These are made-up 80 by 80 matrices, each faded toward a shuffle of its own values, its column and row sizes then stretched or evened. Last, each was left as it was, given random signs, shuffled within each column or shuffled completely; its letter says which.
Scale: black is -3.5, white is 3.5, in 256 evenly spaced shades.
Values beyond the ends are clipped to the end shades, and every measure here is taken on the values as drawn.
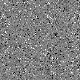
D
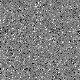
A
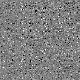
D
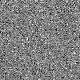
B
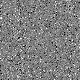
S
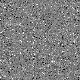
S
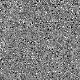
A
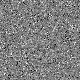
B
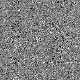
A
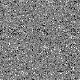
D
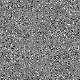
A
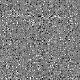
D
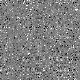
D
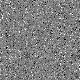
S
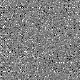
A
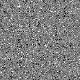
D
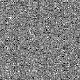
D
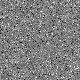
B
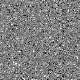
D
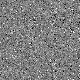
S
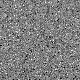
B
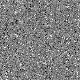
S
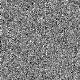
S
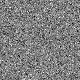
B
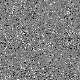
A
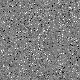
S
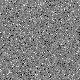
B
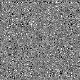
D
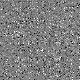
D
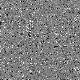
A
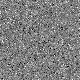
B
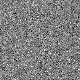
S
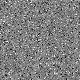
B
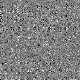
D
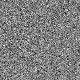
S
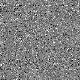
A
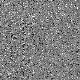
S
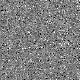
A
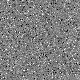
B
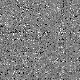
A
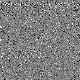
A
